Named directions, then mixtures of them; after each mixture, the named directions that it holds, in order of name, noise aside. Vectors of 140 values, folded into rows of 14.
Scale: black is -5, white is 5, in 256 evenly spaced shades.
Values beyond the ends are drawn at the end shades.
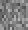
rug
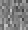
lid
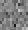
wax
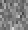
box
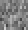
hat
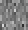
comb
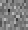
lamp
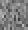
rug.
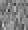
comb, hat, lamp.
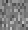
comb, lamp, rug.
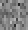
lamp, rug, wax.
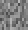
box, hat, wax.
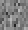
hat, wax.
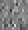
lid, wax.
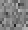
wax.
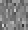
comb.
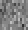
comb, hat, rug.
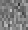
box, lid, rug.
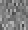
comb, lid.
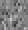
hat, wax.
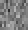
box, comb, lamp.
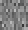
comb, wax.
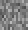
rug.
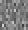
comb.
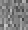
lid.
